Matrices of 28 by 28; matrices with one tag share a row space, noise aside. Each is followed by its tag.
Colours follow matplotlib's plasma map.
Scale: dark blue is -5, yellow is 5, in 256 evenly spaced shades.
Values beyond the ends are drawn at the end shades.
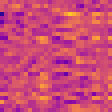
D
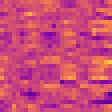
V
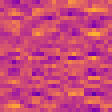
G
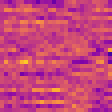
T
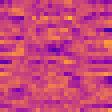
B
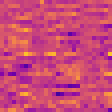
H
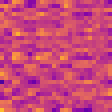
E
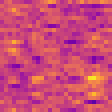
G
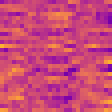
B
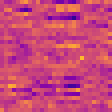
H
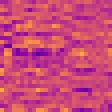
E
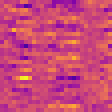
H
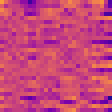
V
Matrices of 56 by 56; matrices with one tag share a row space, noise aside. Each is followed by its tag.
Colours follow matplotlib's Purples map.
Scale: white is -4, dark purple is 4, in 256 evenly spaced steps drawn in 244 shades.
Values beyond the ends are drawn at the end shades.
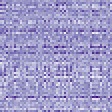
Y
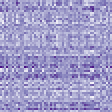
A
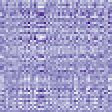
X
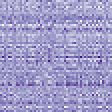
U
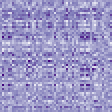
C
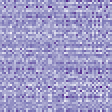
U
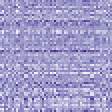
A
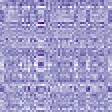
X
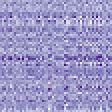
U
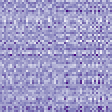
U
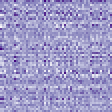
Y
